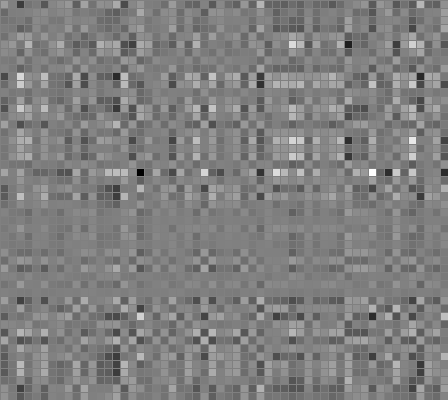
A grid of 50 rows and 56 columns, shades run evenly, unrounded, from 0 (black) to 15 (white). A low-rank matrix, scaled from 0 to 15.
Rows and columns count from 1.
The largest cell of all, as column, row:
47, 22
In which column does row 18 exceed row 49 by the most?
52
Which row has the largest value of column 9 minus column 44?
6
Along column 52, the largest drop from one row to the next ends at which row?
21
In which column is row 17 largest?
3
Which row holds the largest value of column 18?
40
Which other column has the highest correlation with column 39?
44
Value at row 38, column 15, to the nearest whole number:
10
